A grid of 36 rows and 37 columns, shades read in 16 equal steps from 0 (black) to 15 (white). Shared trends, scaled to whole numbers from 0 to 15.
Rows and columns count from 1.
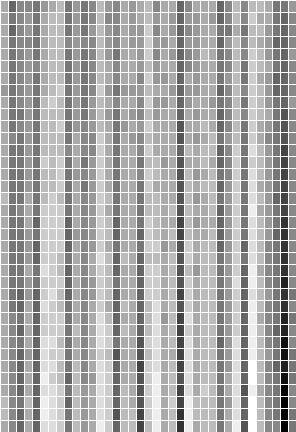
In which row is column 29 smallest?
3
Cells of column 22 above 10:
16
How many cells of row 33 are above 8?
24
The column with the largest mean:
32
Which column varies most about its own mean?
36
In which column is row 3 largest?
19
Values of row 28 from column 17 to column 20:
10 6 11 13
